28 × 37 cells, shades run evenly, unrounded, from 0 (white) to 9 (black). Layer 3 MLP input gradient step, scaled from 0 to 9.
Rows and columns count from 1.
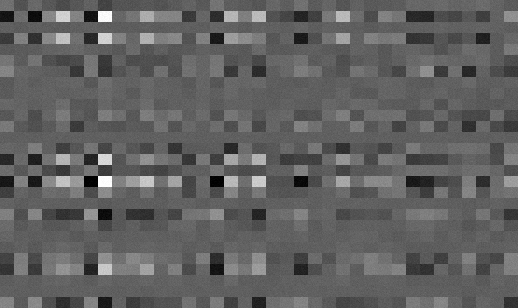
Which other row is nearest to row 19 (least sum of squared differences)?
27
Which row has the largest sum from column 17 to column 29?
14
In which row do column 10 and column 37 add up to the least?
17
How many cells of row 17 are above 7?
8
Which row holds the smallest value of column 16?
20
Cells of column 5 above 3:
24
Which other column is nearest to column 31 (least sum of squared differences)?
1
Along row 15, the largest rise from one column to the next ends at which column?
9
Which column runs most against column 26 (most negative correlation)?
32
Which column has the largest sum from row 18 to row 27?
16
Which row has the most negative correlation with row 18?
7
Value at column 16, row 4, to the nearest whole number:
8
